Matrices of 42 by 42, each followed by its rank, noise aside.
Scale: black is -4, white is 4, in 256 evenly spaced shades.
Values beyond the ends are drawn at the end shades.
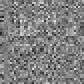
seven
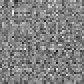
seven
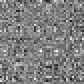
five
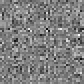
six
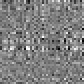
three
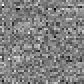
six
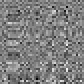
four
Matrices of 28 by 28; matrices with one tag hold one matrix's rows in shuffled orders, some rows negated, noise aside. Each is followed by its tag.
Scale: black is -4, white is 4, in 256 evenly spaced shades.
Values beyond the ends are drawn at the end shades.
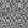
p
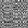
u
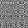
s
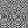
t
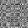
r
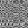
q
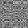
u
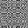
t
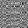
r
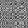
s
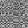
q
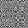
s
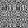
t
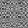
p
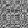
r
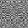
p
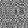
s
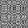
t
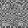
p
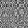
s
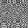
t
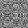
u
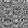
u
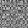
p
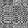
u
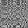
t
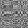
u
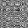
r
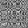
t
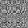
t
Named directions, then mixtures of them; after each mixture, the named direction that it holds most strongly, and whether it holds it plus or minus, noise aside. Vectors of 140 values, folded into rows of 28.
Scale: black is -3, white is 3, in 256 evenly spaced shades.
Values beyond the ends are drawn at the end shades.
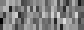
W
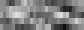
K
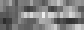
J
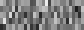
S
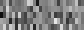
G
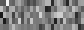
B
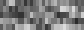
K, minus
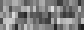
J, minus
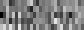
G, plus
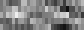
K, plus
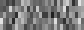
W, minus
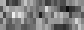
K, plus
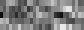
K, minus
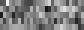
B, plus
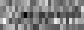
S, plus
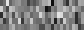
B, plus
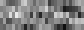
K, plus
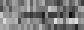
J, minus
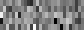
G, minus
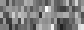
B, minus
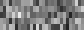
G, plus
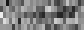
B, minus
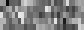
B, minus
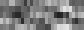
K, minus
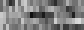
J, minus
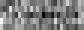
W, minus
